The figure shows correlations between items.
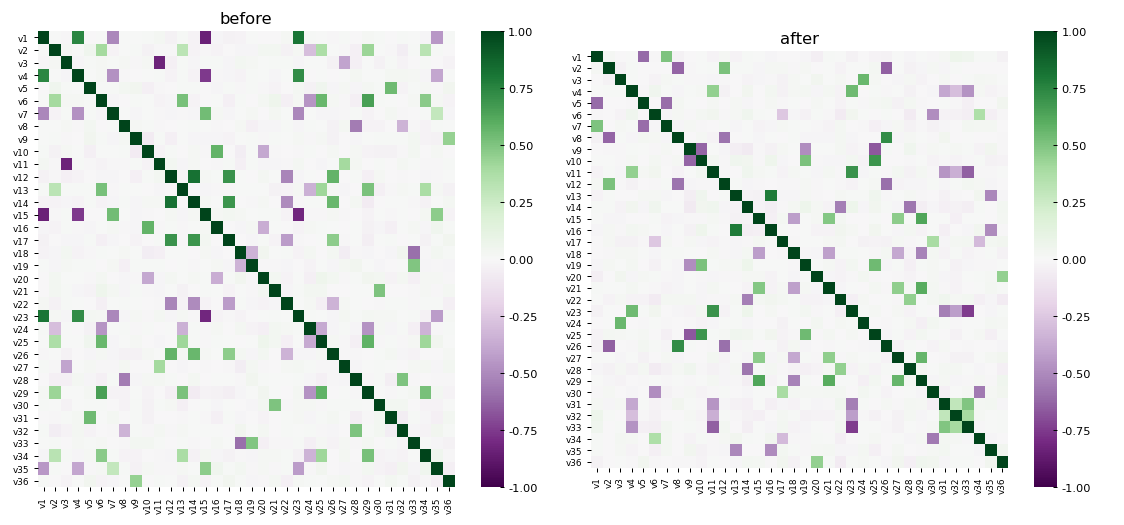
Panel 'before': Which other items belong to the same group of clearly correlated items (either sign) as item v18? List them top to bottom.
v19, v33
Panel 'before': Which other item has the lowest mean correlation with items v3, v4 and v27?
v15
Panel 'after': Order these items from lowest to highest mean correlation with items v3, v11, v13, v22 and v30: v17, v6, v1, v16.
v6, v1, v17, v16
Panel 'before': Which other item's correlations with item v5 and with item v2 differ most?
v31
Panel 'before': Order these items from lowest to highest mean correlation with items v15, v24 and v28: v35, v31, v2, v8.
v8, v2, v31, v35
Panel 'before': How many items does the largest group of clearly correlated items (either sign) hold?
7
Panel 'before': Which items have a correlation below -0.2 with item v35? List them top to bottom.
v1, v4, v23
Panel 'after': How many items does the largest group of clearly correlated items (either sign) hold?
6
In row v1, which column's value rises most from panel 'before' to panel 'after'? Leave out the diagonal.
v7
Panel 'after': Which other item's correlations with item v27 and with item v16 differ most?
v13
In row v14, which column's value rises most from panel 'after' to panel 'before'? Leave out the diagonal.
v12
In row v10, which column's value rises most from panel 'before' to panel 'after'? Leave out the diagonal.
v25
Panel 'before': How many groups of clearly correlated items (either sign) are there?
10
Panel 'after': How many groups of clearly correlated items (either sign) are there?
10
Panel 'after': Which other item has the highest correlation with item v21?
v29
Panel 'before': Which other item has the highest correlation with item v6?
v29
